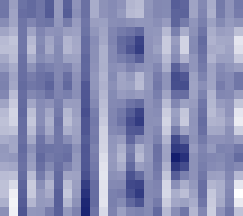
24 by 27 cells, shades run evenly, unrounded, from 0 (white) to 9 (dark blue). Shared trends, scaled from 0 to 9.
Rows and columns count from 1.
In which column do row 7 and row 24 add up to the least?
2
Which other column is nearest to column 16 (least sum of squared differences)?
15
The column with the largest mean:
10
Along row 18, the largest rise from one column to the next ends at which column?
20
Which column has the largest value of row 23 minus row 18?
16
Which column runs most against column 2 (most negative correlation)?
17
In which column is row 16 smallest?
12
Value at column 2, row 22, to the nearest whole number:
1
